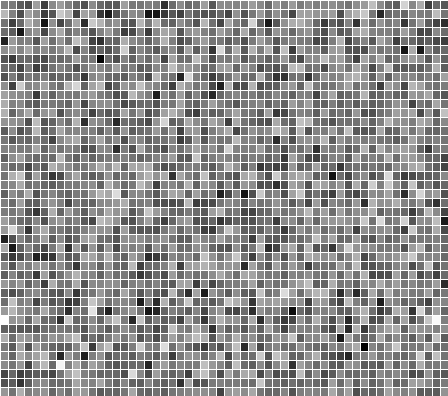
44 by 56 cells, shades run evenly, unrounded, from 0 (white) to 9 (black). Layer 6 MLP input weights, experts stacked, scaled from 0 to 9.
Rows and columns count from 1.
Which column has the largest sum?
56
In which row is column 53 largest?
6
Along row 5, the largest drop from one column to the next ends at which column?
2
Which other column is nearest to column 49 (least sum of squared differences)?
38
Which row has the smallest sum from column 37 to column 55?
25
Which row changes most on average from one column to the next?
36
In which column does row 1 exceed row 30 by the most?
54
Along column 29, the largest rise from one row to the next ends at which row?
35
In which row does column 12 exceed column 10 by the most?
5
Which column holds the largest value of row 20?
42
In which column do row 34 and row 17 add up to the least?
29
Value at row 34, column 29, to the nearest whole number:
2
